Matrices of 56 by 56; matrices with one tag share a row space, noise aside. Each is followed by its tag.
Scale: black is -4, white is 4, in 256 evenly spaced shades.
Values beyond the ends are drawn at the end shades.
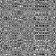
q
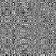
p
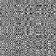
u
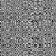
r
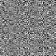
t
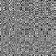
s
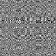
u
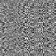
t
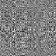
p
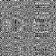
q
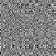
s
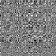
r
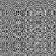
u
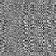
t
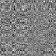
p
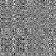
p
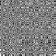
s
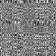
q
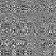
p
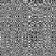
r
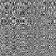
p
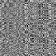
t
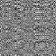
q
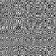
u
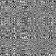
p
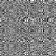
t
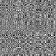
u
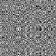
u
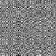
u
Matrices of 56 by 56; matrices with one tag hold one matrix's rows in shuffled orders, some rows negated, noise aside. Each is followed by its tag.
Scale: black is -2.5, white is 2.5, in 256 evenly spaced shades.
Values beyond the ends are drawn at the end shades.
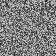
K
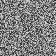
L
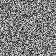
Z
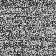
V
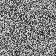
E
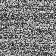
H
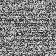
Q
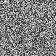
E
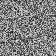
Z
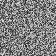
L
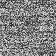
H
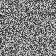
L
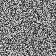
Z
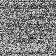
Q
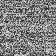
V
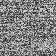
H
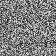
K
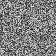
E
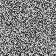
Z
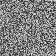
K
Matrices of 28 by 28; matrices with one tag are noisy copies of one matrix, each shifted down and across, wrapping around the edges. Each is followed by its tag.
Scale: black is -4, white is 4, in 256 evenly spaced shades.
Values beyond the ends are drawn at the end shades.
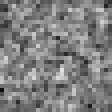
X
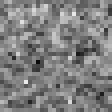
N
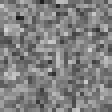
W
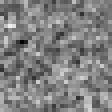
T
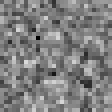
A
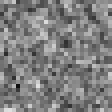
A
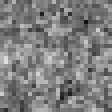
N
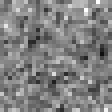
N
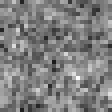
N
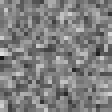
W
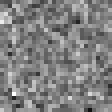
W
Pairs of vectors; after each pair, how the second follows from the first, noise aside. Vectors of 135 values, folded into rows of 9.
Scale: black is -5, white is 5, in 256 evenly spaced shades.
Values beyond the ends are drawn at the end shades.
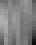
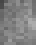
reversed, shrunk.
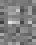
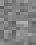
reversed, shrunk.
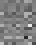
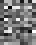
reversed, scaled up.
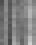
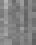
reversed, shrunk.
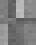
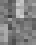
copied.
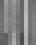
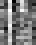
reversed, scaled up.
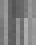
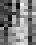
reversed, negated, scaled up.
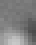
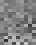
sign-scrambled.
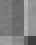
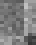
copied.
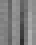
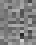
sign-scrambled.
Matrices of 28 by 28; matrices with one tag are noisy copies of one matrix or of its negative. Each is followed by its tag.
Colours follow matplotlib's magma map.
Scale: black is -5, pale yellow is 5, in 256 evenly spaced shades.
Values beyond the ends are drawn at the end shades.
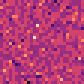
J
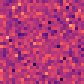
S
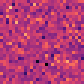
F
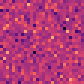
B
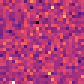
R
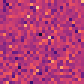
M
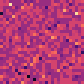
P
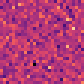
S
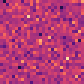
M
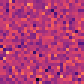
B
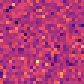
F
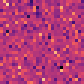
M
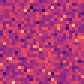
R
